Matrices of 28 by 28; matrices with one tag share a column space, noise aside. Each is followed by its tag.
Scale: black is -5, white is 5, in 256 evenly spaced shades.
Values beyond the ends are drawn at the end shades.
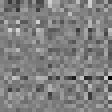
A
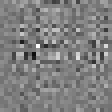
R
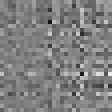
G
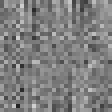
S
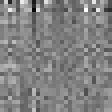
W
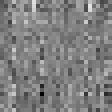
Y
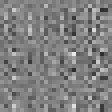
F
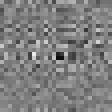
R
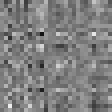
S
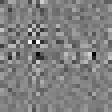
R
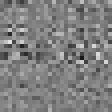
R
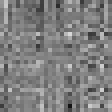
S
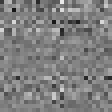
A
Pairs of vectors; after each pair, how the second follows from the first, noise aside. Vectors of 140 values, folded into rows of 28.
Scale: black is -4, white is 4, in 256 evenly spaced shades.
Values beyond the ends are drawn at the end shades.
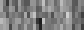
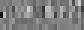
wrapped around, partly zeroed.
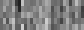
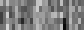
reversed.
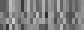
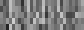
copied.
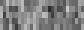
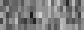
reversed.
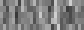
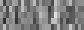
copied.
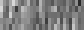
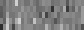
wrapped around, partly zeroed.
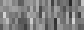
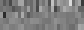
negated, partly zeroed.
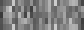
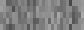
reversed, negated, shrunk.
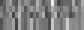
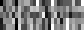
scaled up.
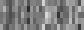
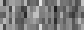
reversed.
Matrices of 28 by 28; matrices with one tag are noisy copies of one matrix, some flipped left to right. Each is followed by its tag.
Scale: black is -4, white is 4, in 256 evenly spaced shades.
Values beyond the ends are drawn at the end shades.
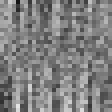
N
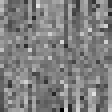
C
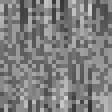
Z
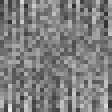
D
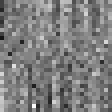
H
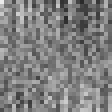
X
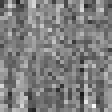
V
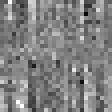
V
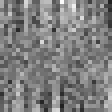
H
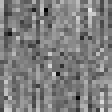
D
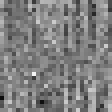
C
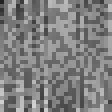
C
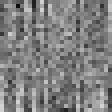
C
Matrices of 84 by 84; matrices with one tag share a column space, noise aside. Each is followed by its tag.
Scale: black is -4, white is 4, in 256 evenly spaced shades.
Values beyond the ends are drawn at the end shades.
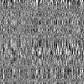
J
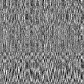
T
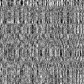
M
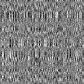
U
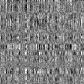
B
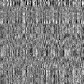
M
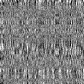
J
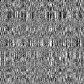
U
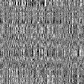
M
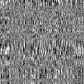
J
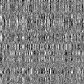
B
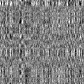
M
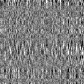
J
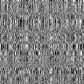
B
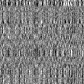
M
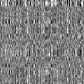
M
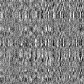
U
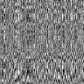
T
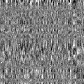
J
